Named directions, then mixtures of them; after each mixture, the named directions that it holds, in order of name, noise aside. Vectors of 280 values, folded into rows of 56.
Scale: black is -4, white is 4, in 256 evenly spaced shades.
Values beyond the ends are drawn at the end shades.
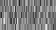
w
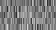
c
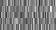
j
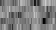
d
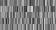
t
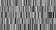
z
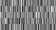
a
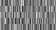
a, t, z.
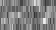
d.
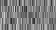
c, t, w.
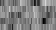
d.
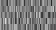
a, w, z.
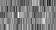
c, d.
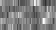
d.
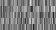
t.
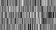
d, z.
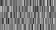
c, t, z.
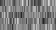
d, j, w.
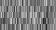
c, d, w.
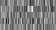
t.
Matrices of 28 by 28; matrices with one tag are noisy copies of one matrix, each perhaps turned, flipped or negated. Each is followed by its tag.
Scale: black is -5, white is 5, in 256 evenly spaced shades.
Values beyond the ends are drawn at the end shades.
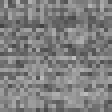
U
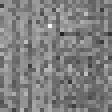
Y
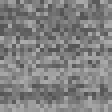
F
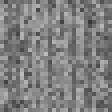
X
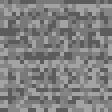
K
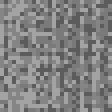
Y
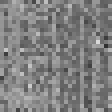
Y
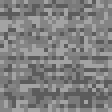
U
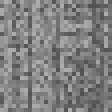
Y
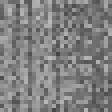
Y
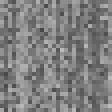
U
